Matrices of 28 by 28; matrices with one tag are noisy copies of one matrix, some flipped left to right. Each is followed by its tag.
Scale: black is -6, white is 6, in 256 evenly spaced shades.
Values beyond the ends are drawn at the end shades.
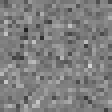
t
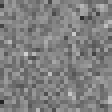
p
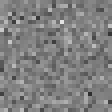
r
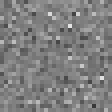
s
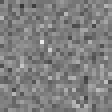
t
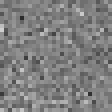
r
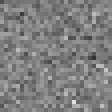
t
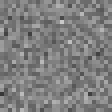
r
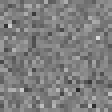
s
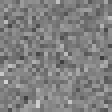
t
